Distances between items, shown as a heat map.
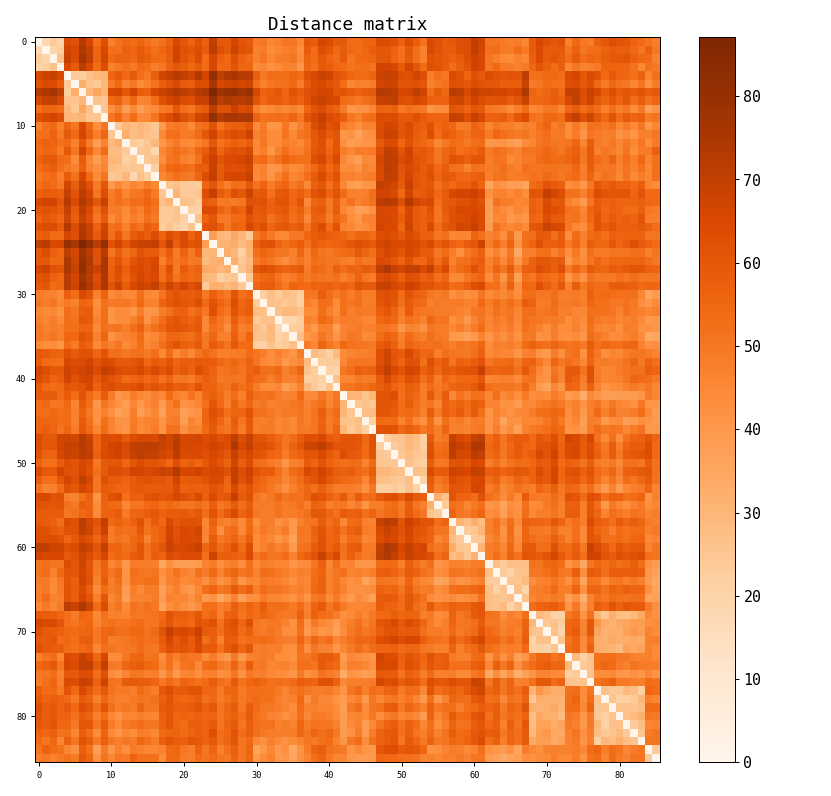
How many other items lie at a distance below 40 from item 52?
6
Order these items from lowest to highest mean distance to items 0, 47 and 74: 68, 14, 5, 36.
36, 68, 14, 5
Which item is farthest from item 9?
24
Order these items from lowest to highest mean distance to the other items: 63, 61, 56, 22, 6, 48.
63, 56, 22, 61, 48, 6
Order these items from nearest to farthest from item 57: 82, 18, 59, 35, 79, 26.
59, 35, 26, 79, 82, 18
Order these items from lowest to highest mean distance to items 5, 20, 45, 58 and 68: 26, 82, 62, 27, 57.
82, 62, 57, 26, 27
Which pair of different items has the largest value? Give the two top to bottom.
6, 24
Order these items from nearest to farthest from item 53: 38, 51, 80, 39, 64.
51, 80, 64, 38, 39
